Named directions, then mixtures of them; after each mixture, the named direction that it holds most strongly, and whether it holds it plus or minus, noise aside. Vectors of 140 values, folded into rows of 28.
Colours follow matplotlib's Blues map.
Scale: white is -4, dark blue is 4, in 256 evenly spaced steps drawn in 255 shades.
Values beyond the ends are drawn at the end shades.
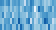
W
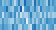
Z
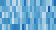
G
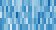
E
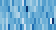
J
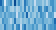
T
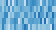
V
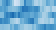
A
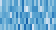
Z, minus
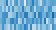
V, plus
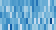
E, minus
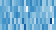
J, minus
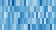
V, minus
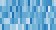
G, minus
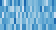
T, plus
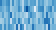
W, plus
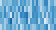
W, minus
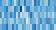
Z, plus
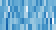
J, minus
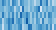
Z, minus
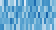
T, minus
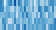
T, plus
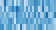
T, minus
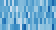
V, plus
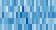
Z, minus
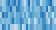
G, minus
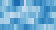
A, minus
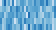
T, minus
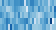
J, minus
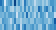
T, plus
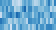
E, plus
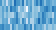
A, minus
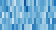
G, plus
